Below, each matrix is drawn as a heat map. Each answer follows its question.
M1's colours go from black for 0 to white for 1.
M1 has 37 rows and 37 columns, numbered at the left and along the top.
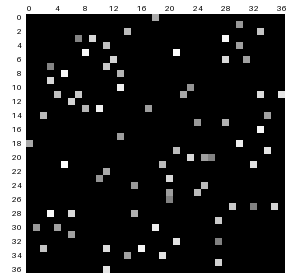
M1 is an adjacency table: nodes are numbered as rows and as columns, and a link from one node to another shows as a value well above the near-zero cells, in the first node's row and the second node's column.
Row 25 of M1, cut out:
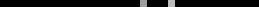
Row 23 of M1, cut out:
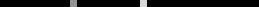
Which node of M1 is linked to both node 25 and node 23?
node 20
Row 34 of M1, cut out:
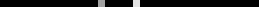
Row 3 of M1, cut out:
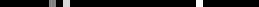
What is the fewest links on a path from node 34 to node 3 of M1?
6
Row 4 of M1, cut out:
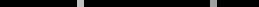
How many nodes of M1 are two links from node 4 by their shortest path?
6
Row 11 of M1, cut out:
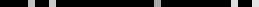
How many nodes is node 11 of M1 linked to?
5
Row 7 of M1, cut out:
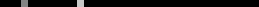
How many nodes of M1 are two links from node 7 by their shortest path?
6
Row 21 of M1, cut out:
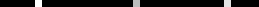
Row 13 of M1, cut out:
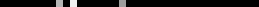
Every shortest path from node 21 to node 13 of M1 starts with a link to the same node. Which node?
node 5
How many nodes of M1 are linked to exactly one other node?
12
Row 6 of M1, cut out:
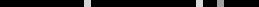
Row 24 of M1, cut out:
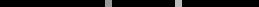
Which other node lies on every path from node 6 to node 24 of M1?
node 28
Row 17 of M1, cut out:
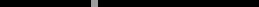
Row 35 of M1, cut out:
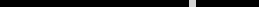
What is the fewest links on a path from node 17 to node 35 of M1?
7
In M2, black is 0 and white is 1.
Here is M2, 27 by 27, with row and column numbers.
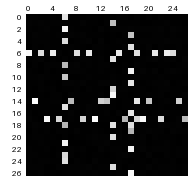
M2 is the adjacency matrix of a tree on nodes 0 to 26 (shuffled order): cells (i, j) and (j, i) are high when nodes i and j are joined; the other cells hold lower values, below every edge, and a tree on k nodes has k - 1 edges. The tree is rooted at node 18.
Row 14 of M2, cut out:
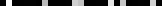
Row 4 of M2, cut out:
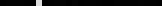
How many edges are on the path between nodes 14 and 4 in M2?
3
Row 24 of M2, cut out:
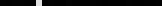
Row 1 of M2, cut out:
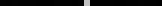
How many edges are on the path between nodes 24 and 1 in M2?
4
